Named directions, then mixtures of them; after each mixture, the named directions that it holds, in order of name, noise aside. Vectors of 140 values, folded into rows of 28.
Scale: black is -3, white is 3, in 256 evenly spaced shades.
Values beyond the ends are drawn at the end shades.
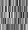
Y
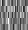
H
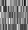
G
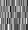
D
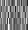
D, H.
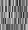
Y.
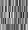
Y.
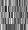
G, Y.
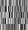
G, Y.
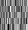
D.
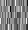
D.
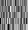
D.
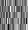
D.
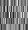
Y.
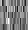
G, H.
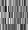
G, Y.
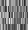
G, Y.
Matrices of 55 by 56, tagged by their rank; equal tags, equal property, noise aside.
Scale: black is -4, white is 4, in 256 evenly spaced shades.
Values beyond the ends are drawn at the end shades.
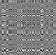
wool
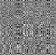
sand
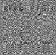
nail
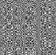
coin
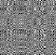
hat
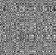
sand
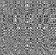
sand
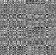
hat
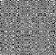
coin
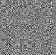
nail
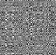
coin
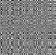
wool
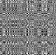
hat
